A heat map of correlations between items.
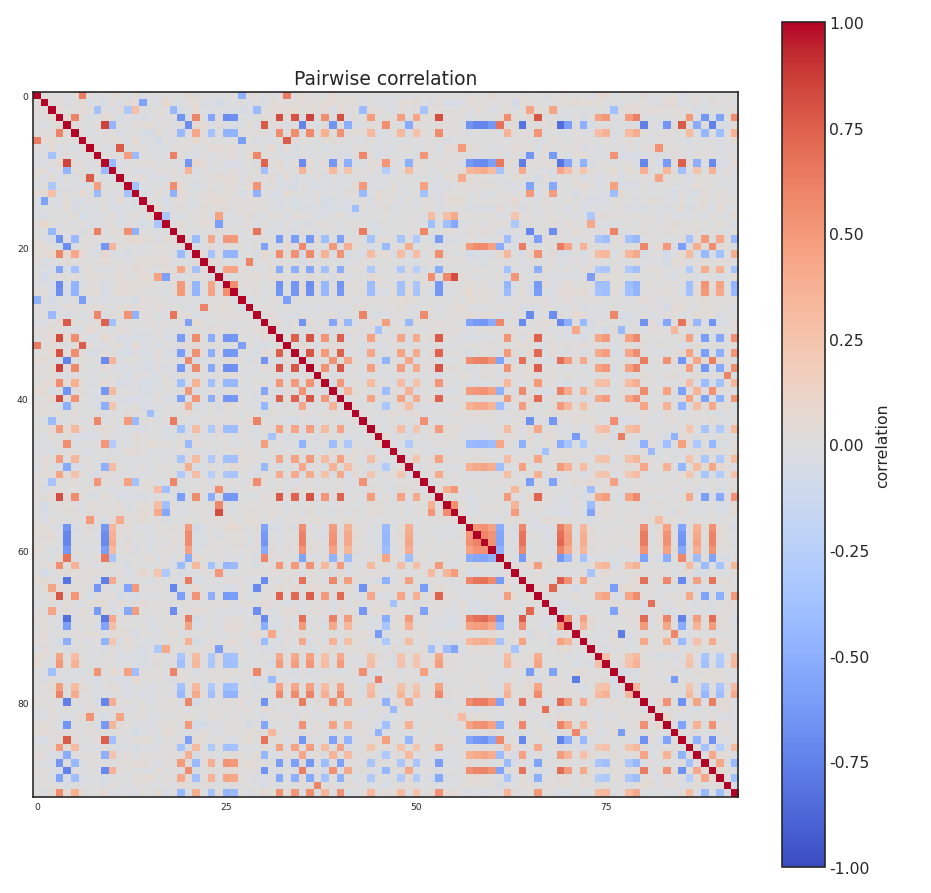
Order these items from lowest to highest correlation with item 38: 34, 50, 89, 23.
23, 89, 50, 34
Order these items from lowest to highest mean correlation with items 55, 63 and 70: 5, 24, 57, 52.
5, 57, 52, 24
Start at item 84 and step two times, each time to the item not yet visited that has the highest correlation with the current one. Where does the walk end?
31
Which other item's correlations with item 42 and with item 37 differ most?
91
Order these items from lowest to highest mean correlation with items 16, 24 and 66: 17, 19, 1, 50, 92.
17, 19, 1, 50, 92
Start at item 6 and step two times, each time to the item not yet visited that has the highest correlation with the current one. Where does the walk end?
0
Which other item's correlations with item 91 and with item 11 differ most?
7
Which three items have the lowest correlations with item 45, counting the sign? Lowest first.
71, 84, 31
